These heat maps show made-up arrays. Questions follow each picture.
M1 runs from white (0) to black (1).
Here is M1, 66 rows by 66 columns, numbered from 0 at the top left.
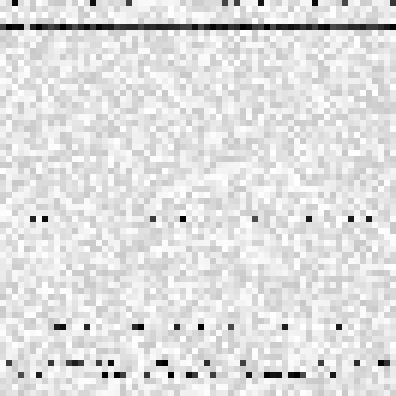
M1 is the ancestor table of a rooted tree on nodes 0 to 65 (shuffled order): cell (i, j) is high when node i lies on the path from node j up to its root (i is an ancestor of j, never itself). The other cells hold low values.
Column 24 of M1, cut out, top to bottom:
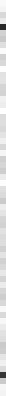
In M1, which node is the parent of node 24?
62
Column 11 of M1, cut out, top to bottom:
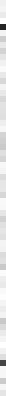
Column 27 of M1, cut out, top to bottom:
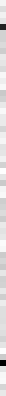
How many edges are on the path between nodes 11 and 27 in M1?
2
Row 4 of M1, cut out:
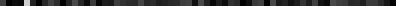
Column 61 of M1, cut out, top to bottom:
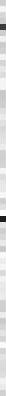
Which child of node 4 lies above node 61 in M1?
36
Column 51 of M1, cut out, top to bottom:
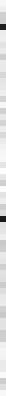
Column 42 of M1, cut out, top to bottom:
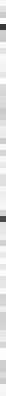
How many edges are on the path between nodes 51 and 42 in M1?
2
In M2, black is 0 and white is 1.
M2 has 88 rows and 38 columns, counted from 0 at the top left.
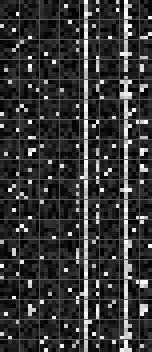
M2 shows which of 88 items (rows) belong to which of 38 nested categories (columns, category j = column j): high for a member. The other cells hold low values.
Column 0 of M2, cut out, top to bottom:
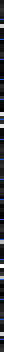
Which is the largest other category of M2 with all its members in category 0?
23
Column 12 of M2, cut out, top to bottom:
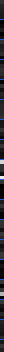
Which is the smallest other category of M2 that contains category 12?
24
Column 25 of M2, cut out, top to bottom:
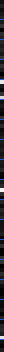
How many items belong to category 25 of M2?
4
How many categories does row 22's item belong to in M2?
6
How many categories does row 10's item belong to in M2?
4
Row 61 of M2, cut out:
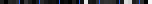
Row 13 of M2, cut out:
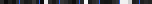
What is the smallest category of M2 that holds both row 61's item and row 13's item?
32
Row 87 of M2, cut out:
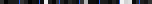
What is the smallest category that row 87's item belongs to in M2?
11
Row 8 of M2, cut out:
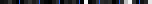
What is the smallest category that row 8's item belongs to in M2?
37
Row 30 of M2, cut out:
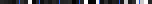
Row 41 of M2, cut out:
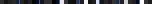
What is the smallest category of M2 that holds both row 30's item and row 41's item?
35
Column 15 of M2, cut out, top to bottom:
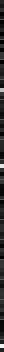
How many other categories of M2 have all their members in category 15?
2
